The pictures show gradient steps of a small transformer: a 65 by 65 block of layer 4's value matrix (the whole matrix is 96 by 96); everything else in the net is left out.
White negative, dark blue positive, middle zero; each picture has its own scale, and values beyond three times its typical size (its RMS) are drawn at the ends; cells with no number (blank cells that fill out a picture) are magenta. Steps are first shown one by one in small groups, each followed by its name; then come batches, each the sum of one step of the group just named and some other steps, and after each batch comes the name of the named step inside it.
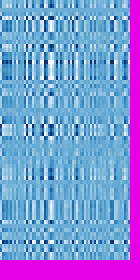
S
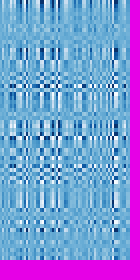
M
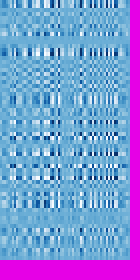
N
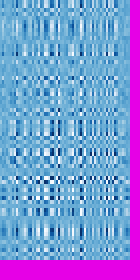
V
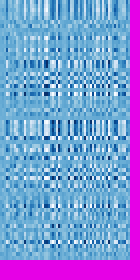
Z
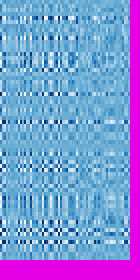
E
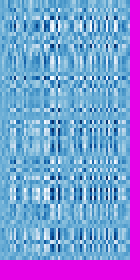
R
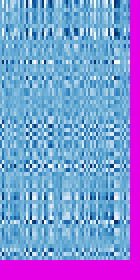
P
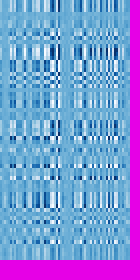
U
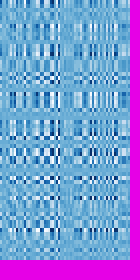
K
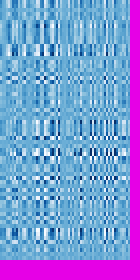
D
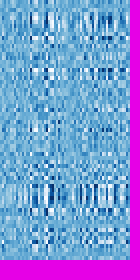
R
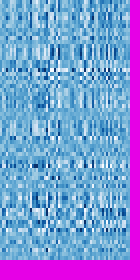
U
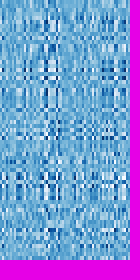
R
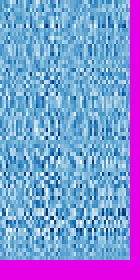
K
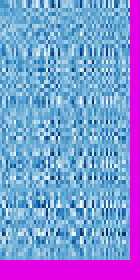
N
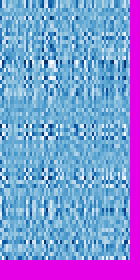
S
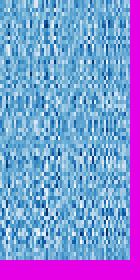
D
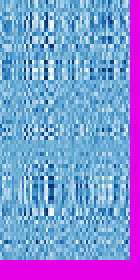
S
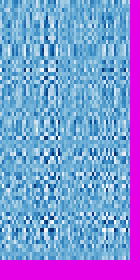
D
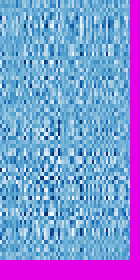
V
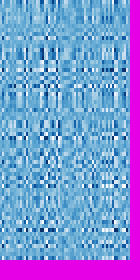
M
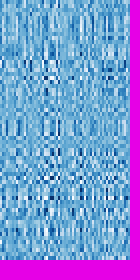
V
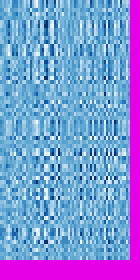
D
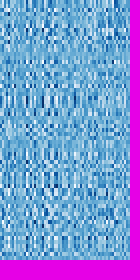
P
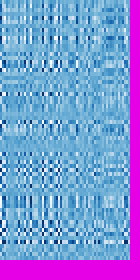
E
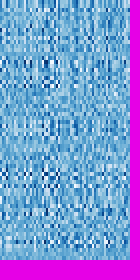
Z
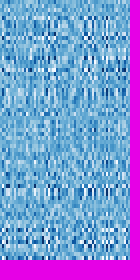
R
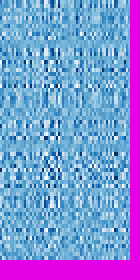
N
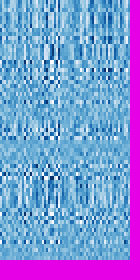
U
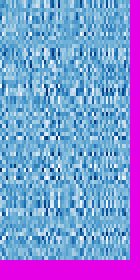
N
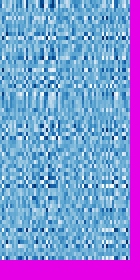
M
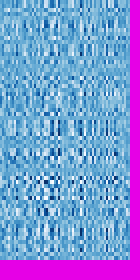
V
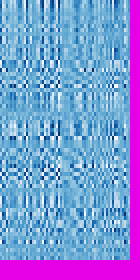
M
